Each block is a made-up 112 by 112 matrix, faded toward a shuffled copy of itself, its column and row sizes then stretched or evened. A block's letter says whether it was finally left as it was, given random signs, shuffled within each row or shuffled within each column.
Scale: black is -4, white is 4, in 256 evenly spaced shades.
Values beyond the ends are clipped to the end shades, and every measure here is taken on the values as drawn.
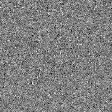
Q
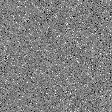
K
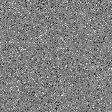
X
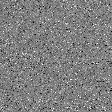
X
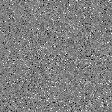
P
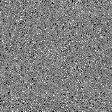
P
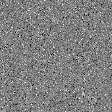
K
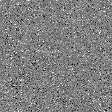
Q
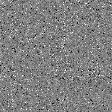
Q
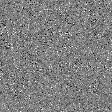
X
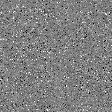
Q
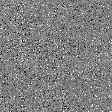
Q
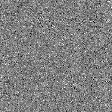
P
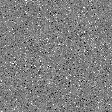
K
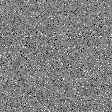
X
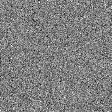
K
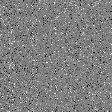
K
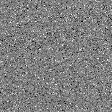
X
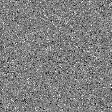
Q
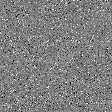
X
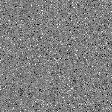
P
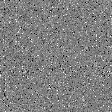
Q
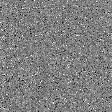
X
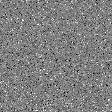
X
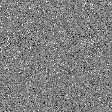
Q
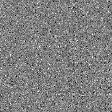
Q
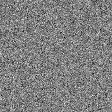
K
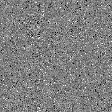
P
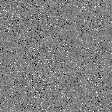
Q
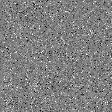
Q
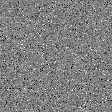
X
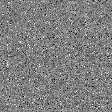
P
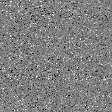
Q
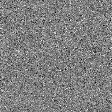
Q
